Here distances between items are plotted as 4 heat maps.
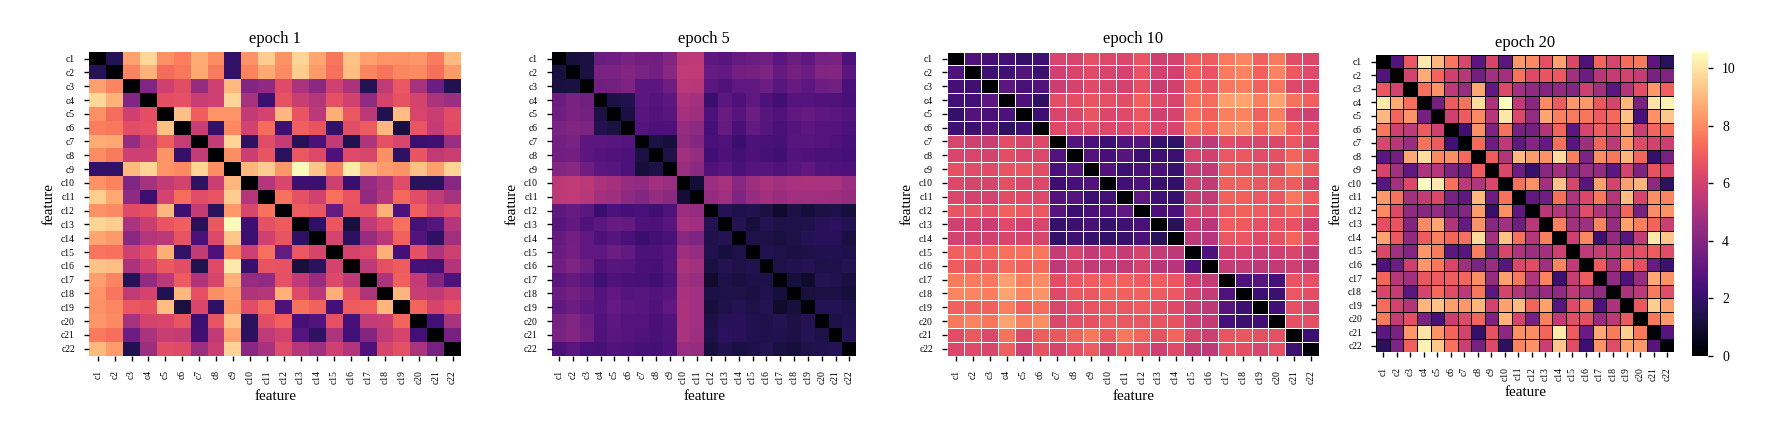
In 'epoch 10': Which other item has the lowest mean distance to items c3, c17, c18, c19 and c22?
c20
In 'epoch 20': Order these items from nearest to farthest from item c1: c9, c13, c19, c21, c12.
c21, c9, c13, c19, c12
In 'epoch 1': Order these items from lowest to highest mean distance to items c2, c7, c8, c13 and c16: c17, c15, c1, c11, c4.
c15, c17, c4, c11, c1
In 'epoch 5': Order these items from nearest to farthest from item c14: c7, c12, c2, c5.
c12, c7, c5, c2
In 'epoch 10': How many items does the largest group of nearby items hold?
8
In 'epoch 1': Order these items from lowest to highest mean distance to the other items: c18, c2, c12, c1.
c12, c18, c2, c1
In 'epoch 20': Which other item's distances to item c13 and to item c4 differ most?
c10
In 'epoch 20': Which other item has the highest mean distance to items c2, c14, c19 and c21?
c4
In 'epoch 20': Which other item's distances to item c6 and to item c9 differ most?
c18
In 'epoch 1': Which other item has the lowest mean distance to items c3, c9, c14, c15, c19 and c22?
c21
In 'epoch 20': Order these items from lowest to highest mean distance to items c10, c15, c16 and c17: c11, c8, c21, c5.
c21, c8, c11, c5
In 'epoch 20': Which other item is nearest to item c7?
c6
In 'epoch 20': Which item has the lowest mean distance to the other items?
c9
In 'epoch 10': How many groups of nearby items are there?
5
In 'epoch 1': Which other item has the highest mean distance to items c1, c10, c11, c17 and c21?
c9
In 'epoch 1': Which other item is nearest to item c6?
c19
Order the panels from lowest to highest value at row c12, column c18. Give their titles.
epoch 5, epoch 20, epoch 10, epoch 1
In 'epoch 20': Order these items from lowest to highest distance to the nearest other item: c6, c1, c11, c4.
c1, c6, c11, c4
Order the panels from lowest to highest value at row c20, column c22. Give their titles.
epoch 5, epoch 1, epoch 10, epoch 20
